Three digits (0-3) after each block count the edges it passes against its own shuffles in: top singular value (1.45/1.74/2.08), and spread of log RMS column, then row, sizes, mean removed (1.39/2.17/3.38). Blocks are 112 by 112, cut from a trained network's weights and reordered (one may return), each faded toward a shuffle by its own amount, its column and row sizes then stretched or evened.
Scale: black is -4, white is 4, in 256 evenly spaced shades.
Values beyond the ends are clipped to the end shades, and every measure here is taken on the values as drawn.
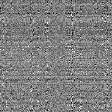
3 2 0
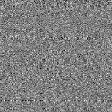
3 0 2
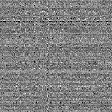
3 1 1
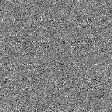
1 0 2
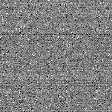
1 1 0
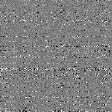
0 2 3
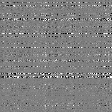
2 1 3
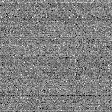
2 0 1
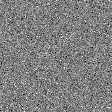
0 0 0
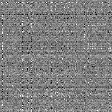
3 2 1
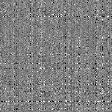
2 2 2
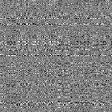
3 1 3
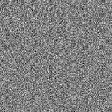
3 1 0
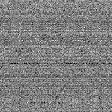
3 0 1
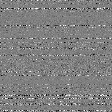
1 0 3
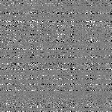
0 2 3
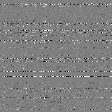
2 1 3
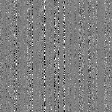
2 3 0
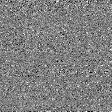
0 0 2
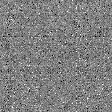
0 1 0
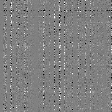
2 3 1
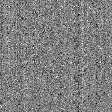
1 1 0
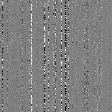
3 3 0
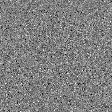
0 0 1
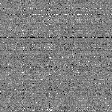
2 1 2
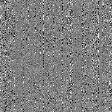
0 3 1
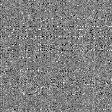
1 0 2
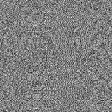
3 0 0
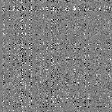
2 3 2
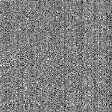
2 0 2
